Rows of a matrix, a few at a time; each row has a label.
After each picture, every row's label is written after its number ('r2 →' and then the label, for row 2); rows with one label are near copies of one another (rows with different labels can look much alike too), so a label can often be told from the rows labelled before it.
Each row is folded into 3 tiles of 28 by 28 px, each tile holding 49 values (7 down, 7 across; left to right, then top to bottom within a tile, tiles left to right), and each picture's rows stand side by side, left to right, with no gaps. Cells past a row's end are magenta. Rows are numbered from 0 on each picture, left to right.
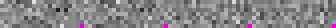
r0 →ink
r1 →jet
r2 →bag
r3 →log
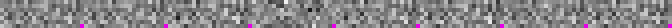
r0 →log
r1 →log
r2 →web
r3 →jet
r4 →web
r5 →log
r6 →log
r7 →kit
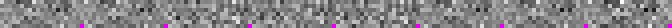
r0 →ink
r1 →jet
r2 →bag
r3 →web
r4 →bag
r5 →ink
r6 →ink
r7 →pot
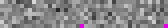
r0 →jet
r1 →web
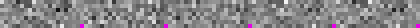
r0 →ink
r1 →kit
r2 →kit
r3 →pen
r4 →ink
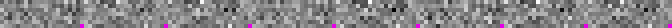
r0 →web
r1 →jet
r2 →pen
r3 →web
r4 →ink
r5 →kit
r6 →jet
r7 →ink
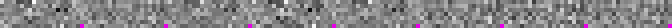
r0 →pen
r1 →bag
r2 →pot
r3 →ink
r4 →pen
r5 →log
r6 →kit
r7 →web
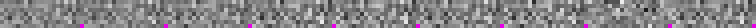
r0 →web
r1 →web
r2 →kit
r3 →log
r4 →log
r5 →bag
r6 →kit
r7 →pen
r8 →log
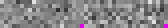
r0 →ink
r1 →bag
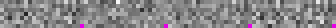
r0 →web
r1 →pot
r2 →bag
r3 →bag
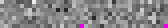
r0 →pen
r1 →kit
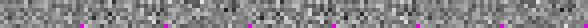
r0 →kit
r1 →web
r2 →jet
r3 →web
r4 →web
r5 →bag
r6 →ink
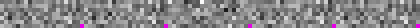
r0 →bag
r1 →kit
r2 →pot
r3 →log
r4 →bag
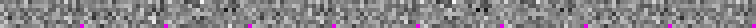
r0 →bag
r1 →log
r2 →jet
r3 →web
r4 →kit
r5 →jet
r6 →jet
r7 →web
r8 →web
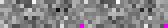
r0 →jet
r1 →pen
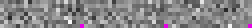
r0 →web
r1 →kit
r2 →ink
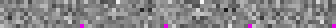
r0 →web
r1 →pen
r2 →jet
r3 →bag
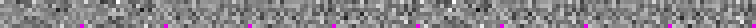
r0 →ink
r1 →pot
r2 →bag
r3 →log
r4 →web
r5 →ink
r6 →log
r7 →bag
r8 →bag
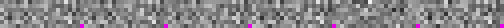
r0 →web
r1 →web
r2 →log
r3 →bag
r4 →pen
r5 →kit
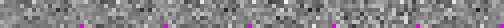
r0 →pen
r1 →pot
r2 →jet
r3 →ink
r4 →log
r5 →jet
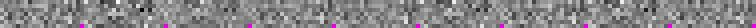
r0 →log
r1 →pot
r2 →jet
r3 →log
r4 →log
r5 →pot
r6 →log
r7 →jet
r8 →bag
